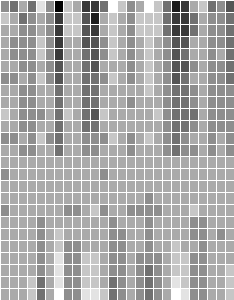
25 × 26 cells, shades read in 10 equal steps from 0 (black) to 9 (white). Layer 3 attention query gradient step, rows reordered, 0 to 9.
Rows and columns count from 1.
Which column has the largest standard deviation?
7
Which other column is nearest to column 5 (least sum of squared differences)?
13
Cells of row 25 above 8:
2
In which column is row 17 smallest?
17
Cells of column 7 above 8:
1
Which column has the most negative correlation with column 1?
22
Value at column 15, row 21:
6
